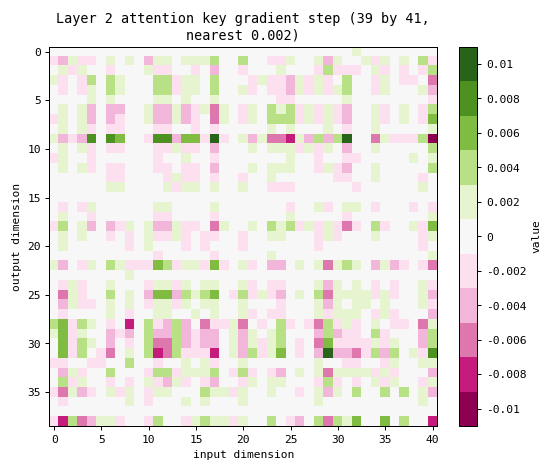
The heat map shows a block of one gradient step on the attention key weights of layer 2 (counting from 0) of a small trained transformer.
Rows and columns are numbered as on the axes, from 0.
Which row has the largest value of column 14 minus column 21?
9
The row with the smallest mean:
28
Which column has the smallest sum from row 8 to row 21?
17
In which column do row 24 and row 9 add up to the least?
40
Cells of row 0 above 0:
1
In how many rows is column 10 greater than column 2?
11
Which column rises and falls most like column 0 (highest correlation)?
4
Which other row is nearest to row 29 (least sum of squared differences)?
30
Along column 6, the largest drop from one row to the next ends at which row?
10
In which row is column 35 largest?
38
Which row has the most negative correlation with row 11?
16
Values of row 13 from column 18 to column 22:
0 0 -0.002 0 0
